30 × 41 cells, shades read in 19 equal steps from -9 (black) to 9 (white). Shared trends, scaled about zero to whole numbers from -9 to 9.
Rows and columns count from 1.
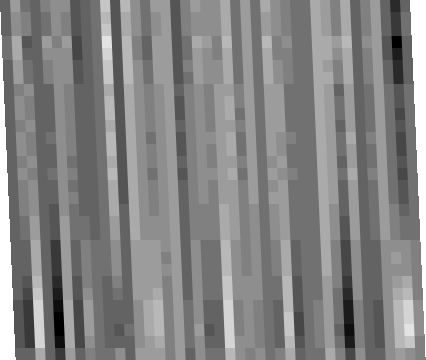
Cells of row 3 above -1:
24
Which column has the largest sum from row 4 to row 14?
11
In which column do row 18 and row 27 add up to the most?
22
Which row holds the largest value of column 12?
28
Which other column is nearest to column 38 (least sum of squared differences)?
25
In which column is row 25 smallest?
5
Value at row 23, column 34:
-4
